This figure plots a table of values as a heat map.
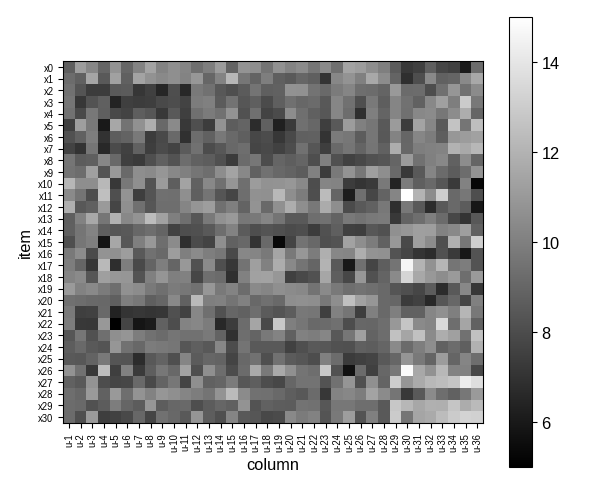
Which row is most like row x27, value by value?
x30
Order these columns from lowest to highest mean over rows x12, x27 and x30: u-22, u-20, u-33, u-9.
u-9, u-22, u-20, u-33
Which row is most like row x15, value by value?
x5
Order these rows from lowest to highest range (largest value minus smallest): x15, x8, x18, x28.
x8, x28, x18, x15
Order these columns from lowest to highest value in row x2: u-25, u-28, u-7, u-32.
u-7, u-32, u-28, u-25
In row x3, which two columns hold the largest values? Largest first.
u-35, u-33
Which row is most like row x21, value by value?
x3
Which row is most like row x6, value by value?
x7
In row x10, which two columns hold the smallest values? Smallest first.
u-36, u-29
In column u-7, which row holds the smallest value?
x22
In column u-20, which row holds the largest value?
x12
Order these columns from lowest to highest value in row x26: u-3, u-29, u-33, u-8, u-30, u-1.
u-3, u-8, u-29, u-1, u-33, u-30
